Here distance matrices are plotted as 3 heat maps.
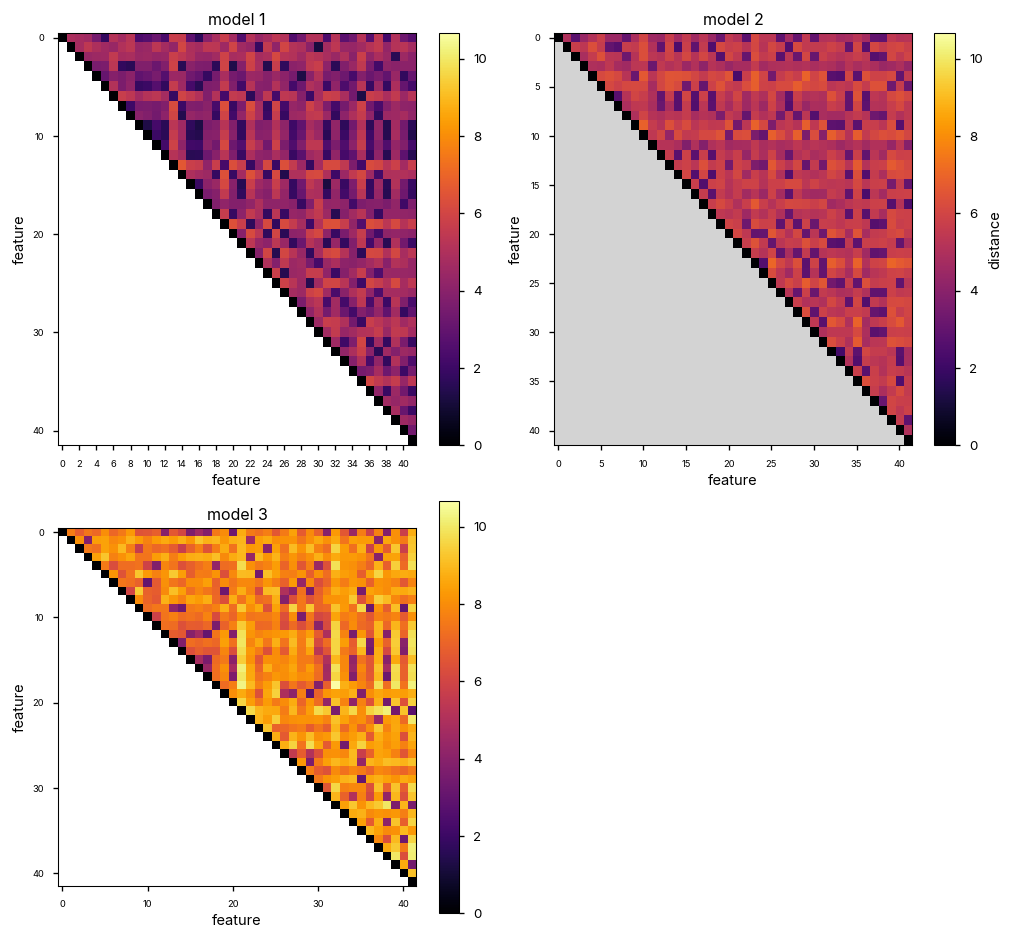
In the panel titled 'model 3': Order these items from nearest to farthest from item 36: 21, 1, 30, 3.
30, 3, 1, 21
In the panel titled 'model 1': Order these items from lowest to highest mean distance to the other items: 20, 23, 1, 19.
20, 23, 1, 19
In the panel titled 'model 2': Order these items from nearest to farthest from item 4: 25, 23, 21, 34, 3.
21, 25, 3, 34, 23
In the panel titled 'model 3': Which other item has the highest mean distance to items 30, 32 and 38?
37
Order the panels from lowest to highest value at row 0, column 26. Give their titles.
model 2, model 1, model 3
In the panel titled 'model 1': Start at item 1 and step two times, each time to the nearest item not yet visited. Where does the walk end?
23
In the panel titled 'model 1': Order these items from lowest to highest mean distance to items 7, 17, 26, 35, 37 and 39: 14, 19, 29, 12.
14, 12, 29, 19
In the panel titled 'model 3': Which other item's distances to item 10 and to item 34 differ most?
6
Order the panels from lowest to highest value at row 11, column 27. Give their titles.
model 1, model 2, model 3
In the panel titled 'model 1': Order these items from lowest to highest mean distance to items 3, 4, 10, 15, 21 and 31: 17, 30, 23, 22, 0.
0, 17, 23, 30, 22
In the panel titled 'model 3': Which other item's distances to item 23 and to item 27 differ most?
5
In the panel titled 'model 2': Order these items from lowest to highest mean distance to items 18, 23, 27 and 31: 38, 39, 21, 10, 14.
14, 10, 38, 21, 39
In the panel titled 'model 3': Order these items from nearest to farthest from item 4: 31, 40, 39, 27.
31, 40, 27, 39
